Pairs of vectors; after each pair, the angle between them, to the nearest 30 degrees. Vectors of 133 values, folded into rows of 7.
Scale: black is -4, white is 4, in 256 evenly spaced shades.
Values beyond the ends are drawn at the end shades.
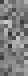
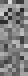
90 degrees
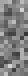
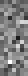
120 degrees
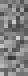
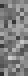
150 degrees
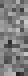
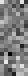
120 degrees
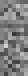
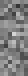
150 degrees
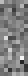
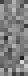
150 degrees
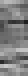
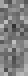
90 degrees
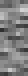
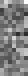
120 degrees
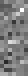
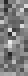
60 degrees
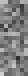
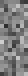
120 degrees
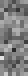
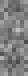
30 degrees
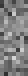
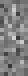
60 degrees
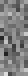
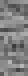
60 degrees
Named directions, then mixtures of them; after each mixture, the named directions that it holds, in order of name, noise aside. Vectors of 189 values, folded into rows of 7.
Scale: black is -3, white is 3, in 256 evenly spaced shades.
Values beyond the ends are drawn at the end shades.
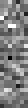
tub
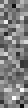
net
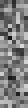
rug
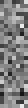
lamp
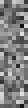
lamp.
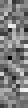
rug, tub.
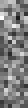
rug, tub.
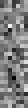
lamp, rug, tub.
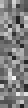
lamp, rug.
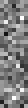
net.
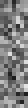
lamp, rug.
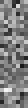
lamp, net, tub.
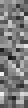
lamp, net, tub.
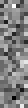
net.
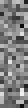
lamp.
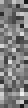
lamp.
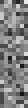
lamp, tub.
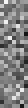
net, rug.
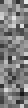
lamp, tub.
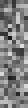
rug.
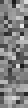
lamp, net, rug.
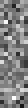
net.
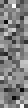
net.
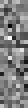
net, rug, tub.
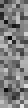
net, rug, tub.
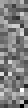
lamp, net, tub.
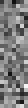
lamp, rug.
